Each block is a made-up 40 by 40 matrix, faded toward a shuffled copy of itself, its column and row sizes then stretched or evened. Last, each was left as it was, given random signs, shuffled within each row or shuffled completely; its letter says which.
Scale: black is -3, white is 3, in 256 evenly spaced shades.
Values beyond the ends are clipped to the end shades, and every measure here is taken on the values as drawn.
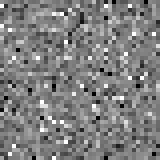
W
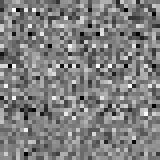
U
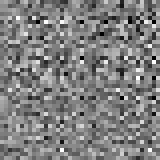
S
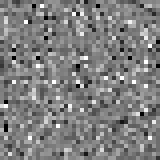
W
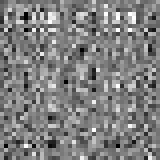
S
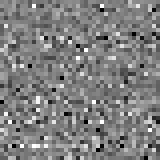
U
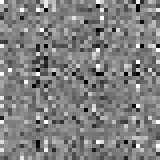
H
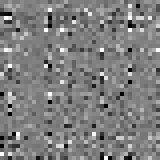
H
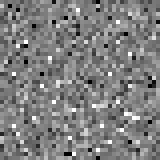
W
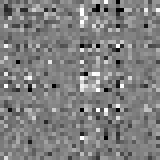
H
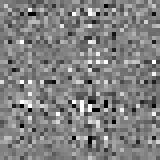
H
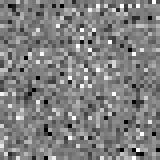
W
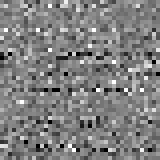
U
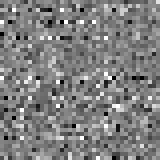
U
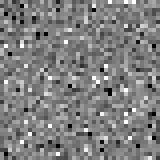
W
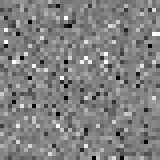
W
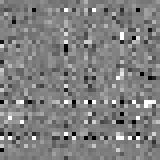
S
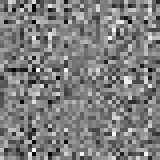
H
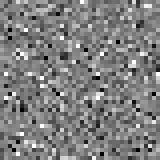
W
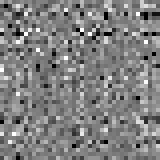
S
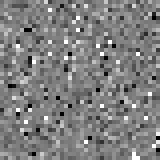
W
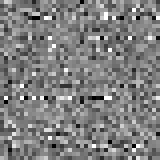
U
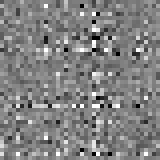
H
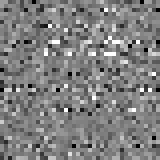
U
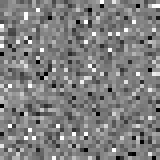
W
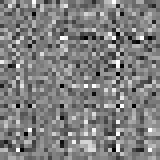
S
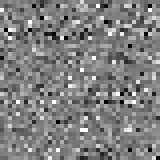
U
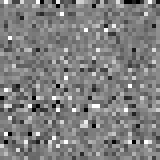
U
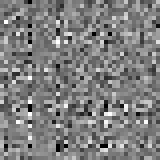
H
